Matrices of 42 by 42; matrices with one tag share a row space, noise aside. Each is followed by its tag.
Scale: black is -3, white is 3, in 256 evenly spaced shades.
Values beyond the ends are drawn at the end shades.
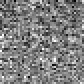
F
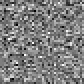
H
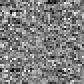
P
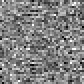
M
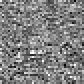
M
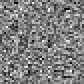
H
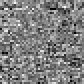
P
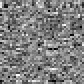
P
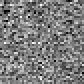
H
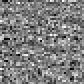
P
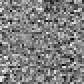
P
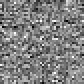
F
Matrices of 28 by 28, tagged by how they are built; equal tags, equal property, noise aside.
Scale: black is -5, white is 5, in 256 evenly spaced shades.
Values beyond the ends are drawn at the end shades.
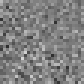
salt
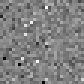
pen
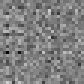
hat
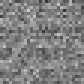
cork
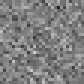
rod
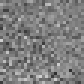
salt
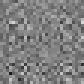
hat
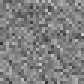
rod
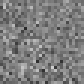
salt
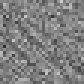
rod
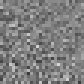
salt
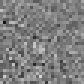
salt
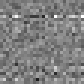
hat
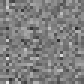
hat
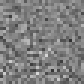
salt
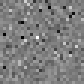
pen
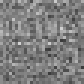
cork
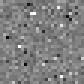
pen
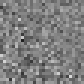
salt
